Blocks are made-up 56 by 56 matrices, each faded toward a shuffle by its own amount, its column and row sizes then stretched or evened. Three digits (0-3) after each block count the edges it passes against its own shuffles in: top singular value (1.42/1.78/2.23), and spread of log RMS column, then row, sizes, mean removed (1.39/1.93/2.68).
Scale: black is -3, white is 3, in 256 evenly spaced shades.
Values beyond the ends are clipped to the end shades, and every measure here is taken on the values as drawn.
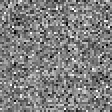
1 0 0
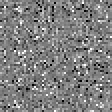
1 1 1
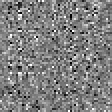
2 2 0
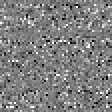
0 0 2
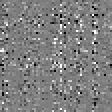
0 3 2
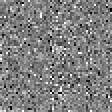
1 2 0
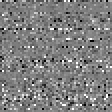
0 0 3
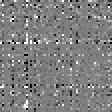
1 3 3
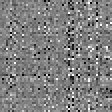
2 3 1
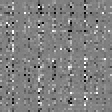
1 3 2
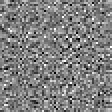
3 1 0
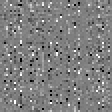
0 3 1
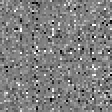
0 2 1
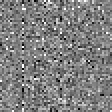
1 2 1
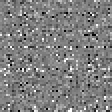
0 2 2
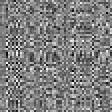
3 3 1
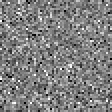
0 0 0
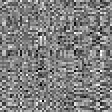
3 2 1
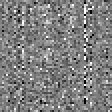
2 2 0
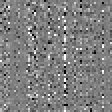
2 3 0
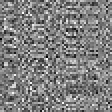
3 2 0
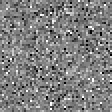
0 1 0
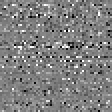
1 1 3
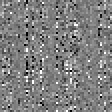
1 3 0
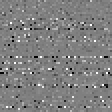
1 0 3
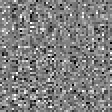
2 2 1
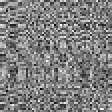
3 0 2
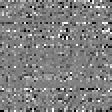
1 2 3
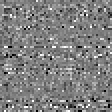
1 0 3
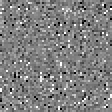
0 1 1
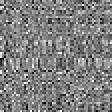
3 1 1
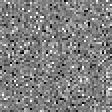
2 0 0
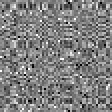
3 1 0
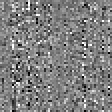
0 3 1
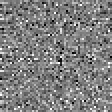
1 0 1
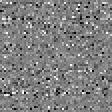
1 0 2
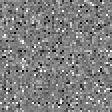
0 1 1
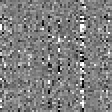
2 3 1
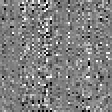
2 3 1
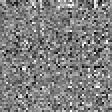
1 2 1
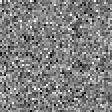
1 0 0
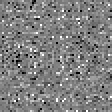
0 1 2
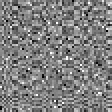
3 0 0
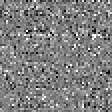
1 1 2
